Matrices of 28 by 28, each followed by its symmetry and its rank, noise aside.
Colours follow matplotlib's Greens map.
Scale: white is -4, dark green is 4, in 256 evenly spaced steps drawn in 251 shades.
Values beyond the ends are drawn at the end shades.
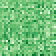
no symmetry, rank six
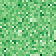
symmetric, rank seven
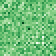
symmetric, rank seven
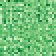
antisymmetric, rank six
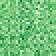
no symmetry, rank five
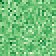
symmetric, rank seven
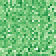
no symmetry, rank seven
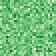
no symmetry, rank seven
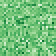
no symmetry, rank seven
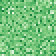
symmetric, rank seven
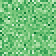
antisymmetric, rank six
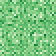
symmetric, rank five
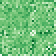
symmetric, rank five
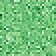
antisymmetric, rank six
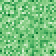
symmetric, rank six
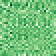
no symmetry, rank five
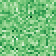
no symmetry, rank seven
